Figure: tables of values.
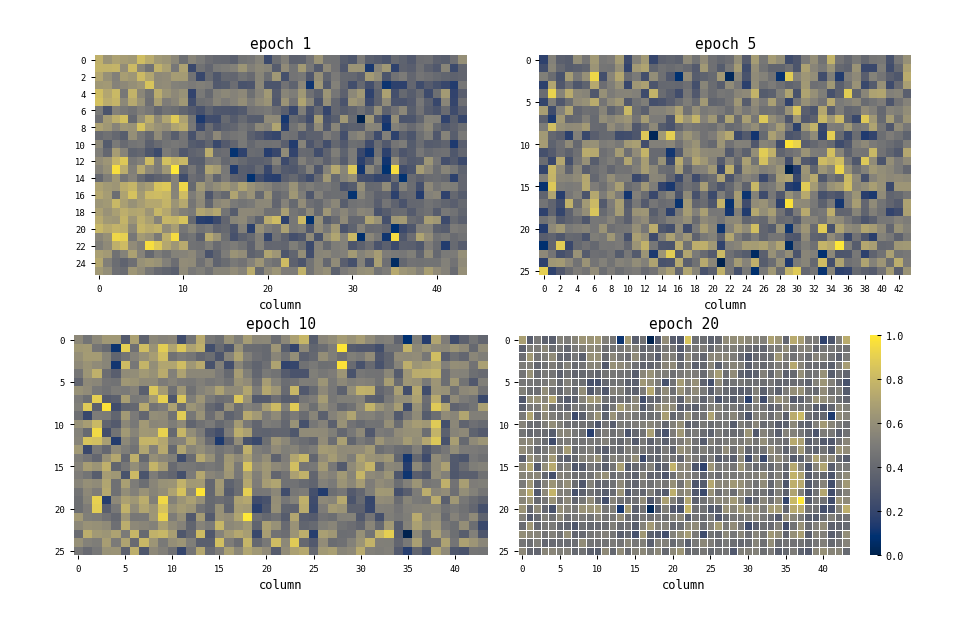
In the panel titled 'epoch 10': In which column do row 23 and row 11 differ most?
35
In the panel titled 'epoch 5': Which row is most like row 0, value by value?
5
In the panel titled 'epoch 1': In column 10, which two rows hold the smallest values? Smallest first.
14, 11
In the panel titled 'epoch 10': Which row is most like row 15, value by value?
6
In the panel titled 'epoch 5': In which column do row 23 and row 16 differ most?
25
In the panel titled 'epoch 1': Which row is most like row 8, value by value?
2
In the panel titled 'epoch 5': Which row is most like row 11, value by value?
18
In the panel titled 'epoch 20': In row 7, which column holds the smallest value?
30
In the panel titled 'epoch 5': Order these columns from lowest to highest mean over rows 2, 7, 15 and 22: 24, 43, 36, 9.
24, 36, 9, 43
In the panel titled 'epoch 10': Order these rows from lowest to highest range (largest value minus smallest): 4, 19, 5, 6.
5, 4, 6, 19
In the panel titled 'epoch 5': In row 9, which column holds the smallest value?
13
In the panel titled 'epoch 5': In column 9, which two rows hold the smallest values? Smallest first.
9, 23
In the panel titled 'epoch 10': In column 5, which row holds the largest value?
1
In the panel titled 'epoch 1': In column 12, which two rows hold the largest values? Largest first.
18, 15
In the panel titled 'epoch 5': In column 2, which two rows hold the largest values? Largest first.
22, 12
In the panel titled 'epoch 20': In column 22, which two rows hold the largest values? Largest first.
0, 20
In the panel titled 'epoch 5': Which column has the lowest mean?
0
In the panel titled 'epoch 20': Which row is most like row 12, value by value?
16
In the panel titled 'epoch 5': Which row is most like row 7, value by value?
12
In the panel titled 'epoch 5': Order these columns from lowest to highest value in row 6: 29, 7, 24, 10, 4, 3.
4, 24, 7, 29, 3, 10
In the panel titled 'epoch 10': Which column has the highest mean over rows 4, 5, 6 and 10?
38
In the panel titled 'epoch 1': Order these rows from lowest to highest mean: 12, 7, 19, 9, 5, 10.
10, 9, 7, 12, 5, 19
